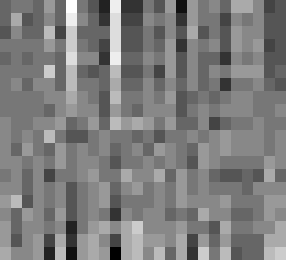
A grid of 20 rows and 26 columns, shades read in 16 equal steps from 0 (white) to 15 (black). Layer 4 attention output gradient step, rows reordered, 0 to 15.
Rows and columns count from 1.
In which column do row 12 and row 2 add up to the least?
7
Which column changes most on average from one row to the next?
5
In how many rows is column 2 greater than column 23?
9
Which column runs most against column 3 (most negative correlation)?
2
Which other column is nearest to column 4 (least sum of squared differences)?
1
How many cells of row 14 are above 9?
4
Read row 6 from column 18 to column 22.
7 9 7 8 6
